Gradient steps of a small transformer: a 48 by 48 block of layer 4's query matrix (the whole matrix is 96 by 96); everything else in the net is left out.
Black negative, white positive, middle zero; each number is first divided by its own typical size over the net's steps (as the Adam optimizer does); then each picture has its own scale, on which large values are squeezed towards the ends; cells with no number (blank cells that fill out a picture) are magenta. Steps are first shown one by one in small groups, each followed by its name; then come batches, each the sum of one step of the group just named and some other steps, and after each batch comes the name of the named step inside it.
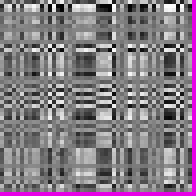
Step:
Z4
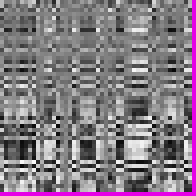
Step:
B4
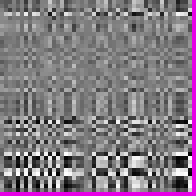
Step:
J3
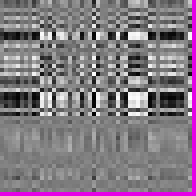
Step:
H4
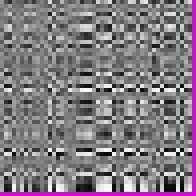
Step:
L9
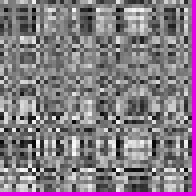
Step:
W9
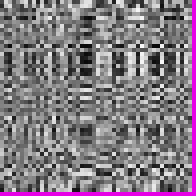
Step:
L9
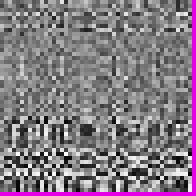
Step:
J3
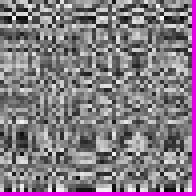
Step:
L9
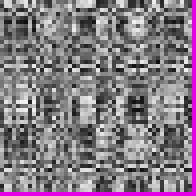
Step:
B4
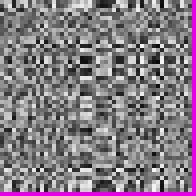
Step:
W9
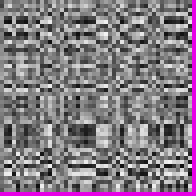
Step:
J3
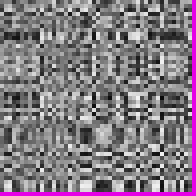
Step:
H4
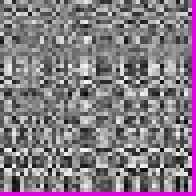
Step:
J3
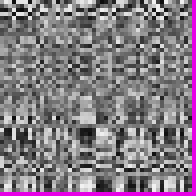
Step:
W9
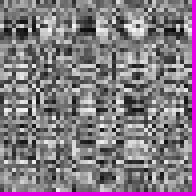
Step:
B4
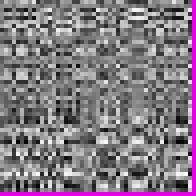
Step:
J3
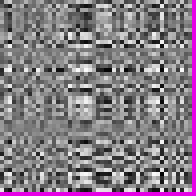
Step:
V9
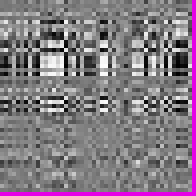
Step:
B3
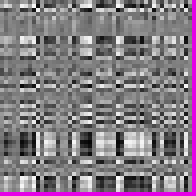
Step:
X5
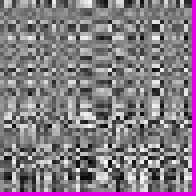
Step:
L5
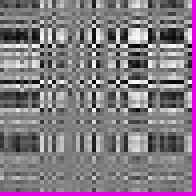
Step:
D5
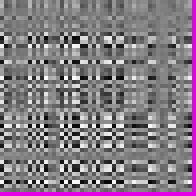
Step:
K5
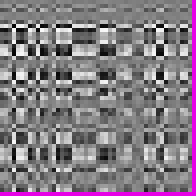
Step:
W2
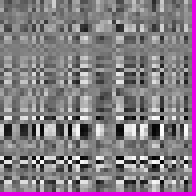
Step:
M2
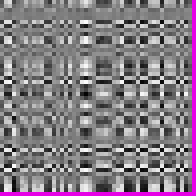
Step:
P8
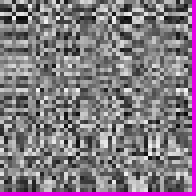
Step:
L5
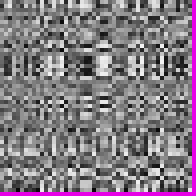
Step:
B3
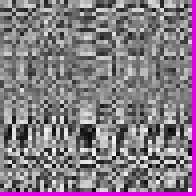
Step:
X5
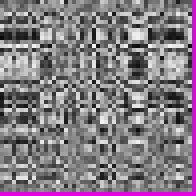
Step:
D5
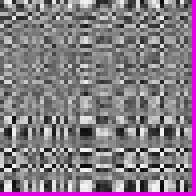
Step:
P8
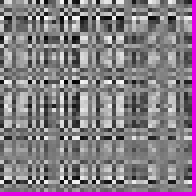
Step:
K5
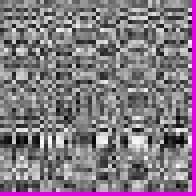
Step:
W2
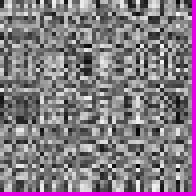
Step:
B3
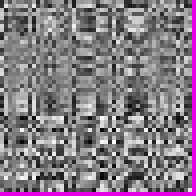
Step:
X5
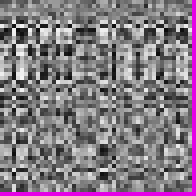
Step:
W2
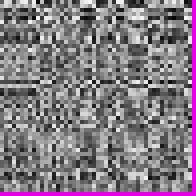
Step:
L5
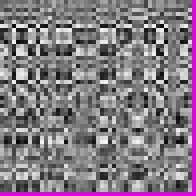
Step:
W2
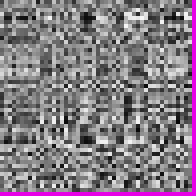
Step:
V9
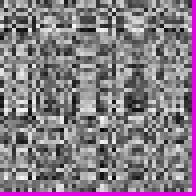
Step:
W2
